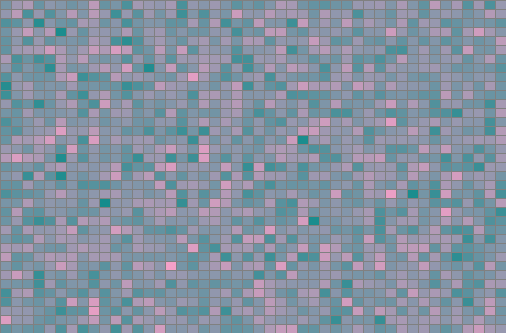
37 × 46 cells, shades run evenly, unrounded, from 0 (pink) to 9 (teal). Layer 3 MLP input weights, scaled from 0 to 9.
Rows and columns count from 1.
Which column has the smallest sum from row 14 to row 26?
11
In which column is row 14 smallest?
36
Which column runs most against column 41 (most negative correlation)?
46
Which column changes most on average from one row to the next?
12
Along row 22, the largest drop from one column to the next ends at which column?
41
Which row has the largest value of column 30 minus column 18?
9
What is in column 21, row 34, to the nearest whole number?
5
